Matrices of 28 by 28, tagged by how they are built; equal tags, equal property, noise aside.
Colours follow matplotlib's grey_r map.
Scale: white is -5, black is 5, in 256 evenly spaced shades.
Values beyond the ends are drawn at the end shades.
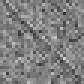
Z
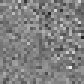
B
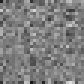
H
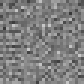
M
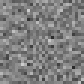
M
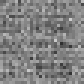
M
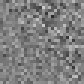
B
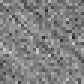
Z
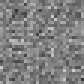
M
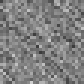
Z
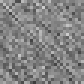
Z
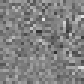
B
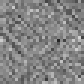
Z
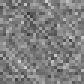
Z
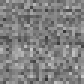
M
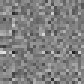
H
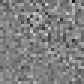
B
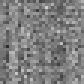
M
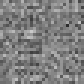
M
